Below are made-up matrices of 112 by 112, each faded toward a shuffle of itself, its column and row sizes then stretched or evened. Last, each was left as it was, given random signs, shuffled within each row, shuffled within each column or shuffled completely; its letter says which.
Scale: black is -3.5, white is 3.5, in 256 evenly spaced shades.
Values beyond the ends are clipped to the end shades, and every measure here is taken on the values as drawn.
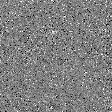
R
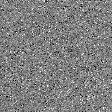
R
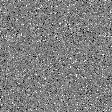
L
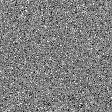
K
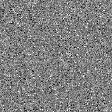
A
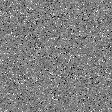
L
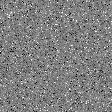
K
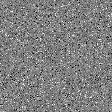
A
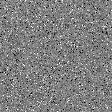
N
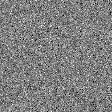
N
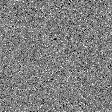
L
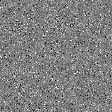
A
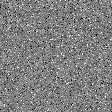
K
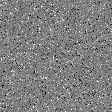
K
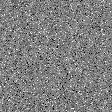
K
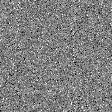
N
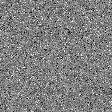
L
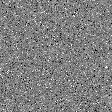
K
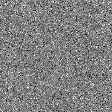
R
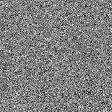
L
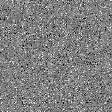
A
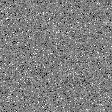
L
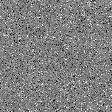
N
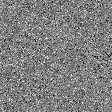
L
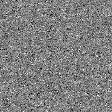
A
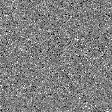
A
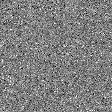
L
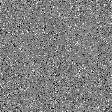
R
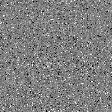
A
